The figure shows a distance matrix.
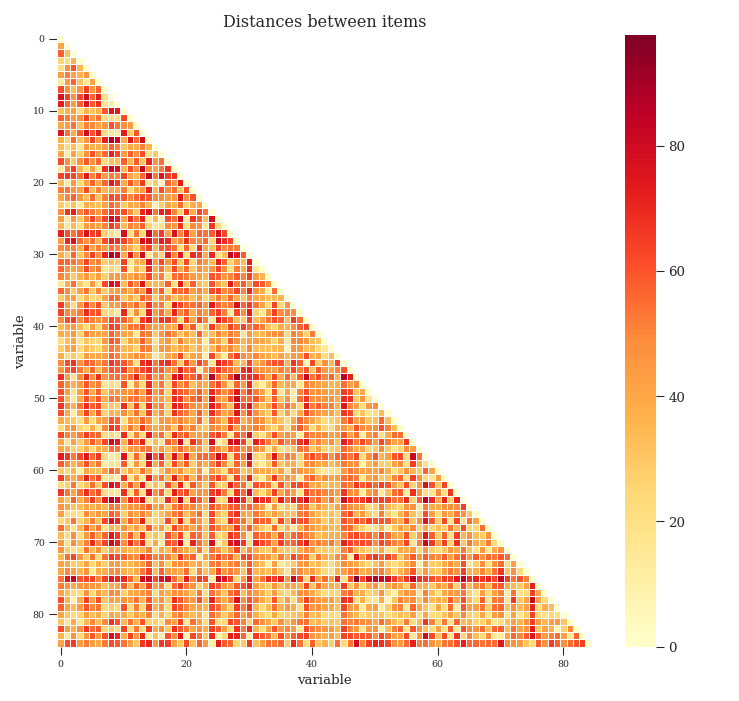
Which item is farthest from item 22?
19
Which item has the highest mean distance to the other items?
75
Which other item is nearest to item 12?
41
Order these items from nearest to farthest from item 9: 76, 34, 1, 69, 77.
76, 77, 1, 69, 34
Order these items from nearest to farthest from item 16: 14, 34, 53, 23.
14, 23, 34, 53
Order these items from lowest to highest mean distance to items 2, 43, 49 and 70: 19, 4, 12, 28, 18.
12, 4, 18, 19, 28
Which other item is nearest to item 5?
74
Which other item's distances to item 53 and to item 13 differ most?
10
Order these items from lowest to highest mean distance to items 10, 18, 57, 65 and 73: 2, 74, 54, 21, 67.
54, 74, 2, 67, 21
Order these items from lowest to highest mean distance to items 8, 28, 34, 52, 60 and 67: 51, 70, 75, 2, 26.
26, 2, 51, 70, 75
